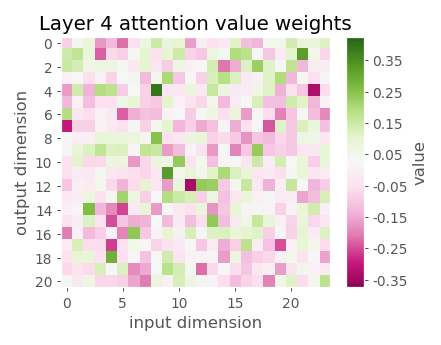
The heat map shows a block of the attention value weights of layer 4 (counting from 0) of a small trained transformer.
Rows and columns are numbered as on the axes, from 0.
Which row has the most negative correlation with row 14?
4
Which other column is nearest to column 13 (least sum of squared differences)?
16
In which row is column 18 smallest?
7
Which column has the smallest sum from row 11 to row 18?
5
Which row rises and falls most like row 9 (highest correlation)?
8
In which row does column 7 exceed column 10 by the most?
9
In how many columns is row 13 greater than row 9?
12
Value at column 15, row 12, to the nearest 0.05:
0.05
